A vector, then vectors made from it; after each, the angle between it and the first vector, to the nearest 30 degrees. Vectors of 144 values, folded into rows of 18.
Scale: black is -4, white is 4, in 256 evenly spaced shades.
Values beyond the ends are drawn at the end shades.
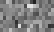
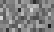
60 degrees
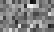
30 degrees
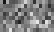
60 degrees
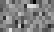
30 degrees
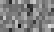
150 degrees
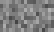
60 degrees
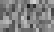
120 degrees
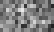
60 degrees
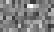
30 degrees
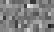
30 degrees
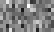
60 degrees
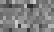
150 degrees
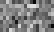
30 degrees
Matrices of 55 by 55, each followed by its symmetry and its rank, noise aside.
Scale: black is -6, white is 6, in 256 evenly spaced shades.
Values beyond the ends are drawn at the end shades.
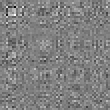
symmetric, rank three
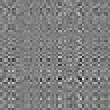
no symmetry, rank two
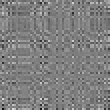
no symmetry, rank two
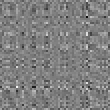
antisymmetric, rank two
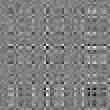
symmetric, rank one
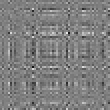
antisymmetric, rank two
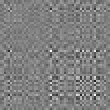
symmetric, rank two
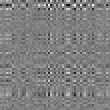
no symmetry, rank one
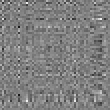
no symmetry, rank three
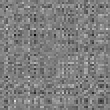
symmetric, rank three
